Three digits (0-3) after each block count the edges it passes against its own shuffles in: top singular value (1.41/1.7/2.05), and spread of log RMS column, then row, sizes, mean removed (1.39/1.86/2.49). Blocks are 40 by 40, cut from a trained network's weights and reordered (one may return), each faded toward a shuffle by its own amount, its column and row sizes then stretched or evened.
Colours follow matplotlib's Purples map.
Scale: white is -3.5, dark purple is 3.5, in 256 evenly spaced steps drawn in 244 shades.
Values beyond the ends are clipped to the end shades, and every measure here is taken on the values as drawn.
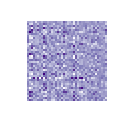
3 2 1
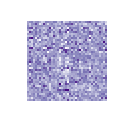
1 2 2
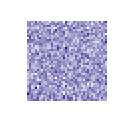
1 1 0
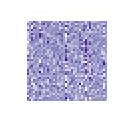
0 3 0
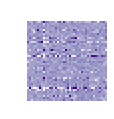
2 0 3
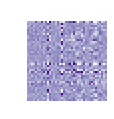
3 2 2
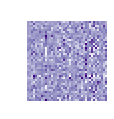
1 3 2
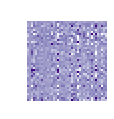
1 3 2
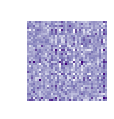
2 2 2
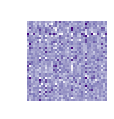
2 2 1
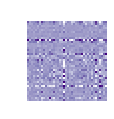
3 2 3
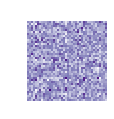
0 2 1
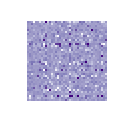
0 1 2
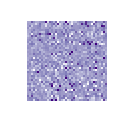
0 1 2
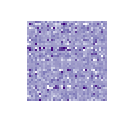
0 2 3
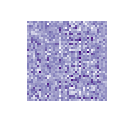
1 3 0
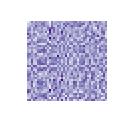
3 0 0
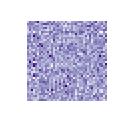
1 0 0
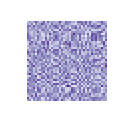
3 0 0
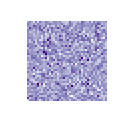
0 0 0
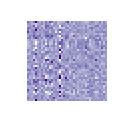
2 2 0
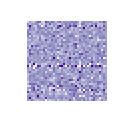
1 1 2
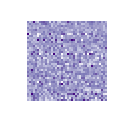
0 0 2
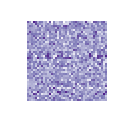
1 0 2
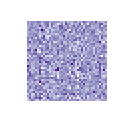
1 1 1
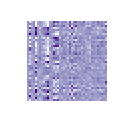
3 3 1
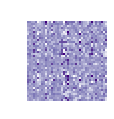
1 3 2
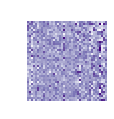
0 3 1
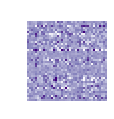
1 1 3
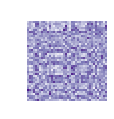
3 0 2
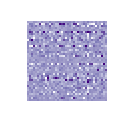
1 0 3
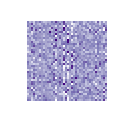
2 3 0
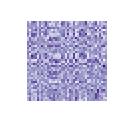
3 2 2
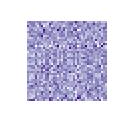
2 1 1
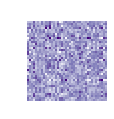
2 2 1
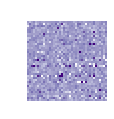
0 1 2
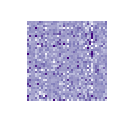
0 3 1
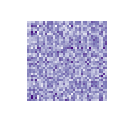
3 0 1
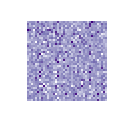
0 1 1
